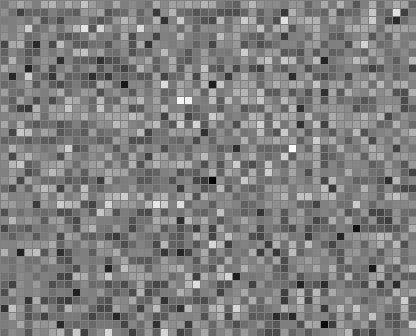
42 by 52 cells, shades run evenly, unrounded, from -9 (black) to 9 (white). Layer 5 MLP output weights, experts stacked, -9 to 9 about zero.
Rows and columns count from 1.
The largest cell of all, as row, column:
19, 37
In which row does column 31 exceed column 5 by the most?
7
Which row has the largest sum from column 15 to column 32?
13
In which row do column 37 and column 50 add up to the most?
2
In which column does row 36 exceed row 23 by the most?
25
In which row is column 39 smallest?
30
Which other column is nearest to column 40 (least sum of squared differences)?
46
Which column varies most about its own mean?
23
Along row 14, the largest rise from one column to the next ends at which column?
5
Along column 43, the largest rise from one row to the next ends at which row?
31
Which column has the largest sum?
40
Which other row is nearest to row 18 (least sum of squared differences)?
33
